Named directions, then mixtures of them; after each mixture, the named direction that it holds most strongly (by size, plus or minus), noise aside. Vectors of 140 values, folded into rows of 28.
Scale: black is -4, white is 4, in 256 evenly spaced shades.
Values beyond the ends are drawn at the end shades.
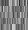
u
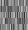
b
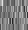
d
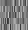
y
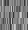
u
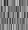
u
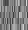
y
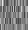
d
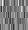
b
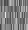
b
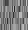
y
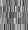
y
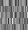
d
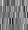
d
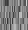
y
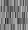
b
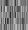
y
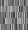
b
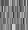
u
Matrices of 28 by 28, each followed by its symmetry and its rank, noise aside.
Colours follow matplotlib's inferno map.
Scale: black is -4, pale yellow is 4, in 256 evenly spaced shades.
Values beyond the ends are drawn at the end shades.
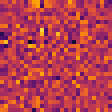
antisymmetric, rank six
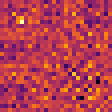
symmetric, rank six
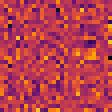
no symmetry, rank five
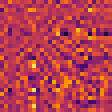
antisymmetric, rank six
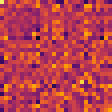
symmetric, rank six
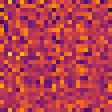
antisymmetric, rank four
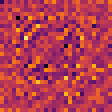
symmetric, rank six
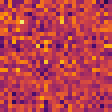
no symmetry, rank six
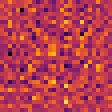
no symmetry, rank four
